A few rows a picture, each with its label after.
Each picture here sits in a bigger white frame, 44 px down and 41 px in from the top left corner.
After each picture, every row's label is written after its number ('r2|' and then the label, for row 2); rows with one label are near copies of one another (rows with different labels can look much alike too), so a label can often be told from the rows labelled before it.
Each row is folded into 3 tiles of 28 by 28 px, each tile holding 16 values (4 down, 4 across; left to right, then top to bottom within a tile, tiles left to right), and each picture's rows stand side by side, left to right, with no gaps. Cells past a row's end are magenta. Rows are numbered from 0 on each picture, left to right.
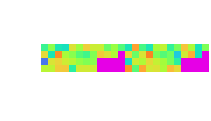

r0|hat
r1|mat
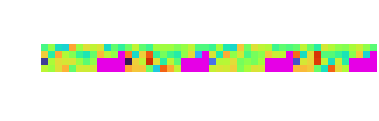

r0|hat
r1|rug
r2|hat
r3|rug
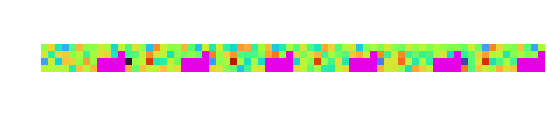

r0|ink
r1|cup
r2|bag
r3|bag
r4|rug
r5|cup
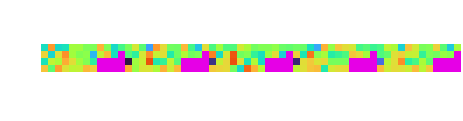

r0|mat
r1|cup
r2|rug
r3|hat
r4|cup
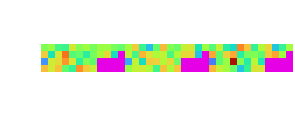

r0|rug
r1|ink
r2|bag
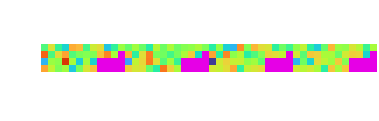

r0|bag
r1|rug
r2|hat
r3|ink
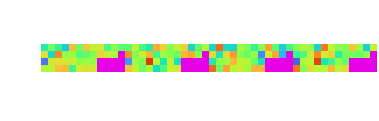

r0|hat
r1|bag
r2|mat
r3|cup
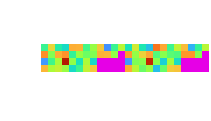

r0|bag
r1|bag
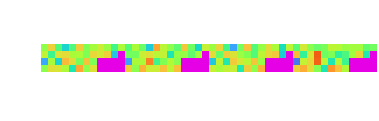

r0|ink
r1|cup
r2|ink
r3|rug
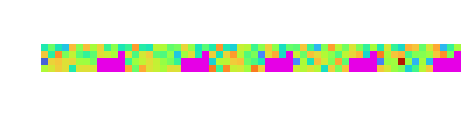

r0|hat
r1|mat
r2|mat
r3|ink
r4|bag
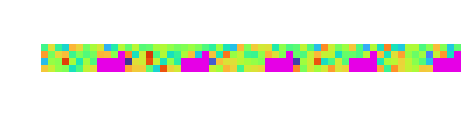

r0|bag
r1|rug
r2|hat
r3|cup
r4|mat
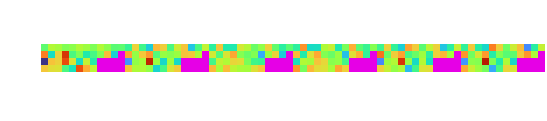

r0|rug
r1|bag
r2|mat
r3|mat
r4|bag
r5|bag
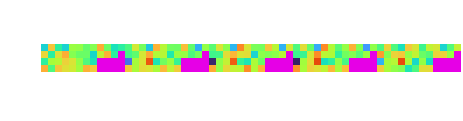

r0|mat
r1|cup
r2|cup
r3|cup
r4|bag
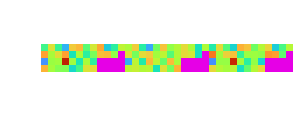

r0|bag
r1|ink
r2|bag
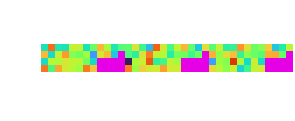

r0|mat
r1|cup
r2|bag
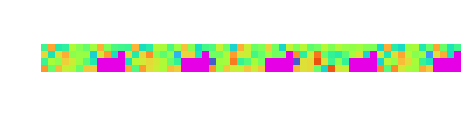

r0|mat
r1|mat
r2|cup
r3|rug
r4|mat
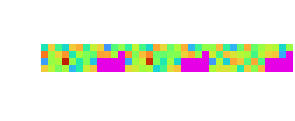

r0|bag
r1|bag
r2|ink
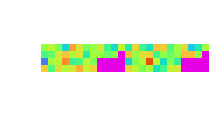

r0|cup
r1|bag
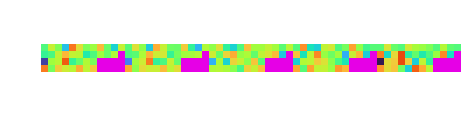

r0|cup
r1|cup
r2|ink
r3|mat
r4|rug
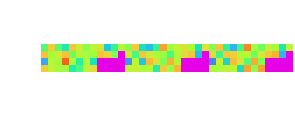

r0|bag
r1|ink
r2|ink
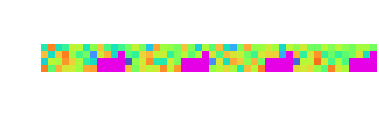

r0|mat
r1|cup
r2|ink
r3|rug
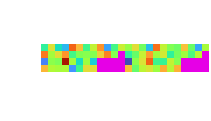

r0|bag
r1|cup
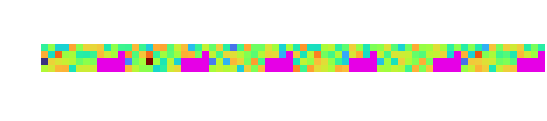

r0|hat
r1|bag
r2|ink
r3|mat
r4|ink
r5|hat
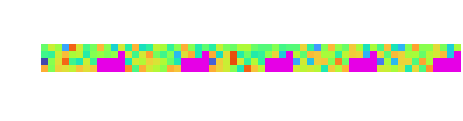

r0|cup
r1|mat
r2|rug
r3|ink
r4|ink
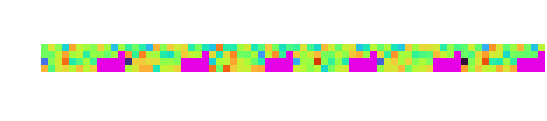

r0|cup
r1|hat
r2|mat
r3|bag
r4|hat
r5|cup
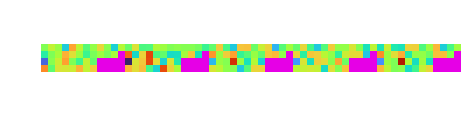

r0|cup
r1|rug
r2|bag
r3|ink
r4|bag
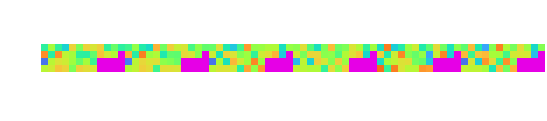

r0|hat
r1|hat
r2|ink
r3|ink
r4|mat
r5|ink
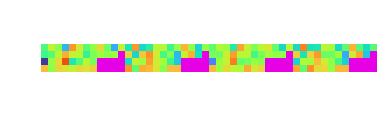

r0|cup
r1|mat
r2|cup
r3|mat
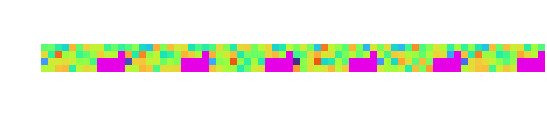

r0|hat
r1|hat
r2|bag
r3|cup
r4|ink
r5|hat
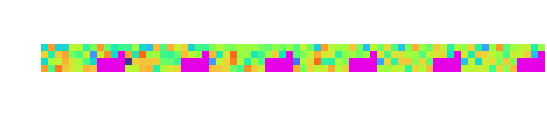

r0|mat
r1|hat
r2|rug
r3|cup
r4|ink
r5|ink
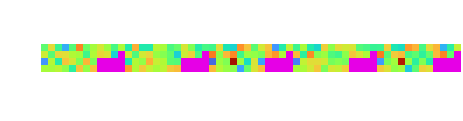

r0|ink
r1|mat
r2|bag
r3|hat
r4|bag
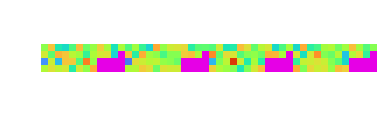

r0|ink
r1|hat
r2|bag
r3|mat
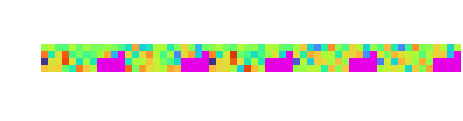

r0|rug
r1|mat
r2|rug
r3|ink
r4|ink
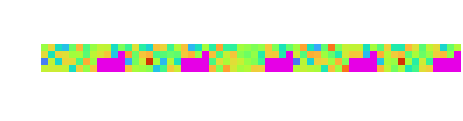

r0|ink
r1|bag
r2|mat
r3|ink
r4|bag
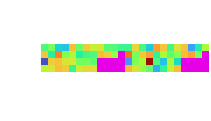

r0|hat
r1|bag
